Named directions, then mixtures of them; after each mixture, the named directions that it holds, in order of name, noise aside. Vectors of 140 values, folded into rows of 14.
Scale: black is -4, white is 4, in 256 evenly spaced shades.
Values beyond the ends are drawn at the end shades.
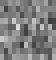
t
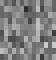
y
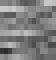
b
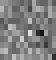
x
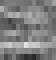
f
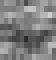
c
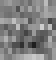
c, f, t.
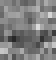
c, y.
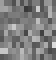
x, y.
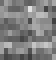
c, f, x.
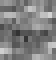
b, c.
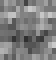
c.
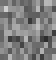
b, y.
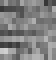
b, f.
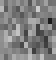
t, x.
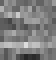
f.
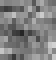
b, c, x.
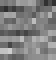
b.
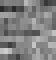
b.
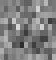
c, t, y.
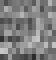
f, t, y.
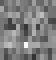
f, t.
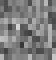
t, x.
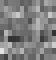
c, f, y.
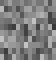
f, t, y.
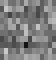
f, t, y.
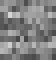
c, f, x.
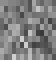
t, x.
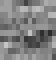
b, c, x.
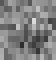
c, t.
